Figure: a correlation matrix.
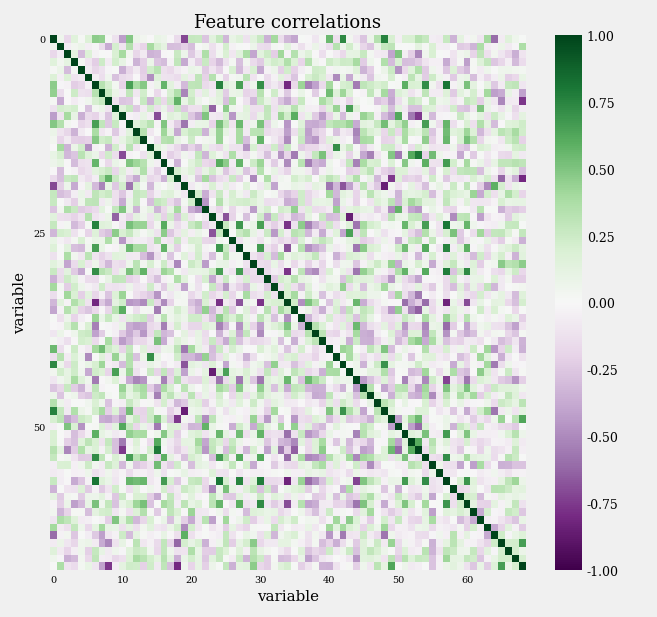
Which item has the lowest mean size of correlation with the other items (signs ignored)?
56
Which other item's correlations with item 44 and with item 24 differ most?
57
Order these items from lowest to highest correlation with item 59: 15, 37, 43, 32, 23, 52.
15, 43, 52, 37, 32, 23
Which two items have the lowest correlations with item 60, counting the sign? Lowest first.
34, 44
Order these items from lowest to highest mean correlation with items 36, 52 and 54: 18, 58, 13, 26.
18, 58, 26, 13
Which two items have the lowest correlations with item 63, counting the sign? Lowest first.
19, 64
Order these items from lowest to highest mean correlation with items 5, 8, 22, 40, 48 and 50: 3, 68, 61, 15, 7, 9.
68, 15, 61, 9, 3, 7
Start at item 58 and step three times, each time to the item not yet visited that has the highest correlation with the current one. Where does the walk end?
9
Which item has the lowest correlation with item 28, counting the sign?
14
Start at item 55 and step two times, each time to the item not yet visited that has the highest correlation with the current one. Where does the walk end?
53
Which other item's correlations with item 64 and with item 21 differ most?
0
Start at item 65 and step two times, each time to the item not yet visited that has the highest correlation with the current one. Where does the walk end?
49
